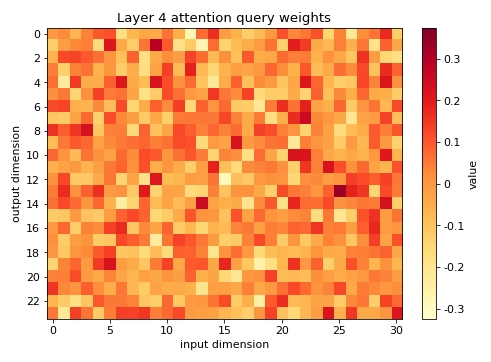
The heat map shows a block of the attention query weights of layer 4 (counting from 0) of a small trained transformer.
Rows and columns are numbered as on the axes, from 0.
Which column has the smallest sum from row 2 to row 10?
26
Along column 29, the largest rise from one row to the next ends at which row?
3
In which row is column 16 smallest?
20
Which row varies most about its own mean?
1
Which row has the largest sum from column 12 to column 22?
7
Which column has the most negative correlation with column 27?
11
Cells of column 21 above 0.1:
6
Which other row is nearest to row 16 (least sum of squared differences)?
21
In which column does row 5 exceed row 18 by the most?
14
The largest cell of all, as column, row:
25, 13
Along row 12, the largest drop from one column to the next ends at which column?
15
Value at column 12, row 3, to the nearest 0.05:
0.2
